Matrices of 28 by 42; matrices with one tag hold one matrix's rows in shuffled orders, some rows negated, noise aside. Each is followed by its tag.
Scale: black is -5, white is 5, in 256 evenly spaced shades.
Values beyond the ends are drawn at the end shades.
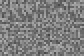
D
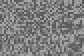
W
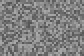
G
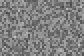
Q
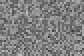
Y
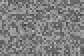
D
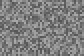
Q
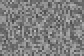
Y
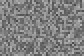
W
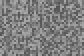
Q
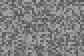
G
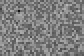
W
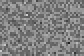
D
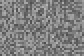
W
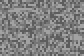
D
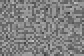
W
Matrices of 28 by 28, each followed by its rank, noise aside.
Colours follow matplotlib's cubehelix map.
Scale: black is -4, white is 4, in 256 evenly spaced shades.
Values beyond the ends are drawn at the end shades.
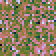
seven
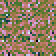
five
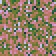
eight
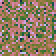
six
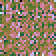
six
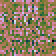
six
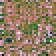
six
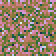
eight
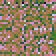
five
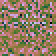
four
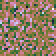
six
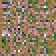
five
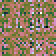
four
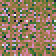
five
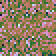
seven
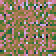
five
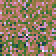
six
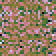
five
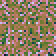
six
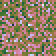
eight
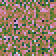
eight
